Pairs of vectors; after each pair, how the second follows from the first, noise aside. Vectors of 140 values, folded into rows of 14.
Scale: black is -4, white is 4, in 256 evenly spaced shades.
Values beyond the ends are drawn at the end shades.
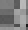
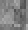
negated, shrunk.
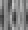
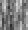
wrapped around, negated.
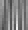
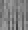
negated, shrunk.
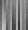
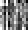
wrapped around, negated, scaled up.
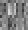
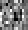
wrapped around, negated, scaled up.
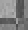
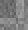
negated, shrunk.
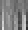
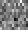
shuffled.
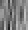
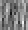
wrapped around, negated.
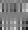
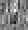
wrapped around, negated.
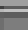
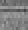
negated, shrunk.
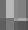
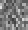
shuffled.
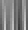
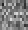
shuffled.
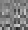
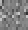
wrapped around, negated, partly zeroed.
